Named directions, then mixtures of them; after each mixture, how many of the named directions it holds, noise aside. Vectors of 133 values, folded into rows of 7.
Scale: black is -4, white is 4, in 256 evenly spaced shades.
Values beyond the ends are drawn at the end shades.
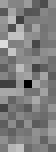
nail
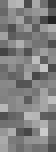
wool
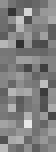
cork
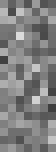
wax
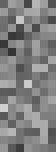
two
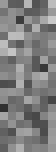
two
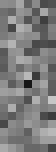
four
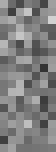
four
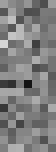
one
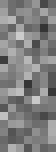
two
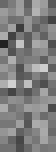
four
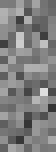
two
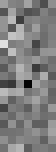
one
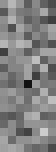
two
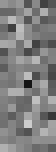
four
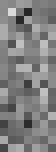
two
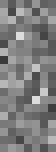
one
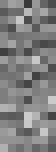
two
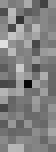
one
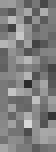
four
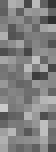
one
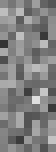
two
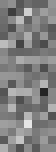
one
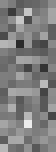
one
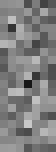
four
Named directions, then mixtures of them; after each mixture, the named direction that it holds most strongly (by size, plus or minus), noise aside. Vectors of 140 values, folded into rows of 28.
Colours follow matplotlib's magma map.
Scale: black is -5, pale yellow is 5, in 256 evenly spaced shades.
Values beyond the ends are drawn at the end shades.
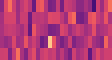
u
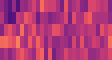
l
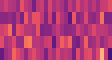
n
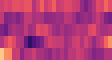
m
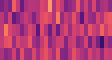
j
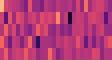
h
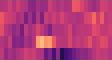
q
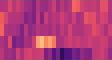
q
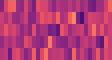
u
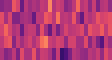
j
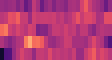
m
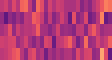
n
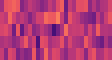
l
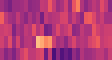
q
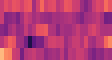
m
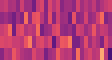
n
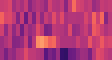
q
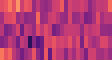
l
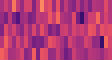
j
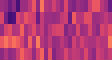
l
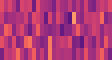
n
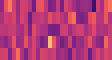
u
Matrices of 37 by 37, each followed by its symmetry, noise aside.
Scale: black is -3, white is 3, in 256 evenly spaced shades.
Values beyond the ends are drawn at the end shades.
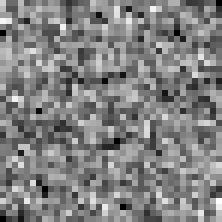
same after a half turn.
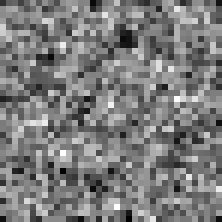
same after a half turn.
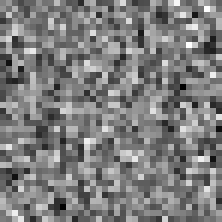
same after a half turn.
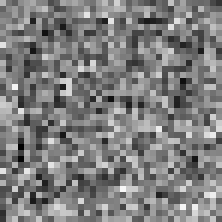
symmetric.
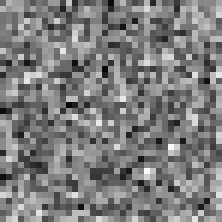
symmetric.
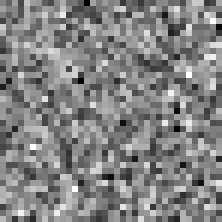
symmetric.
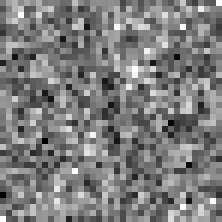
same after a half turn.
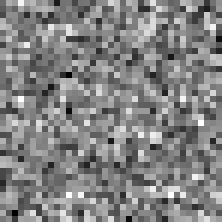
same after a half turn.
